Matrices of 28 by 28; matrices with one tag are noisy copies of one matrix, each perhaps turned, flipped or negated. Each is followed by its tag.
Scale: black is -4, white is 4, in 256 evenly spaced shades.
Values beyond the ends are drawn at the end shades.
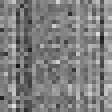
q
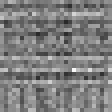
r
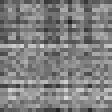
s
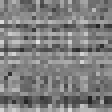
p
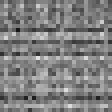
r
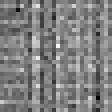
r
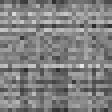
s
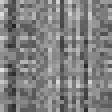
p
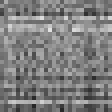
q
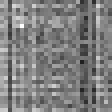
q
